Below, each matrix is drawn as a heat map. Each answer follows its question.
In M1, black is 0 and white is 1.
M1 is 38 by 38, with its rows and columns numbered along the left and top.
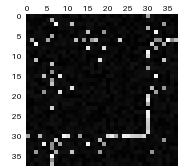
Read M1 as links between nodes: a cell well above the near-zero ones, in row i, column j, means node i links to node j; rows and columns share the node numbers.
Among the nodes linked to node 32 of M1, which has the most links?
node 6
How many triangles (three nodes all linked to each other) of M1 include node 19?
2
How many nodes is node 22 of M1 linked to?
1
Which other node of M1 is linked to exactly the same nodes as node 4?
node 8
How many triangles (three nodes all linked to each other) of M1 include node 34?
5
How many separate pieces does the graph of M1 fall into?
3
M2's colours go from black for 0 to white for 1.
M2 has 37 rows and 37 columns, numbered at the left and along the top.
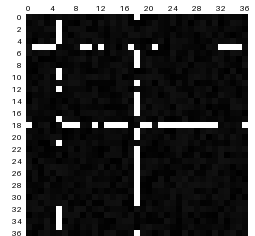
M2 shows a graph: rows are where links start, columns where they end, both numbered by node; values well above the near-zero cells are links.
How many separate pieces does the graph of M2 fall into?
2
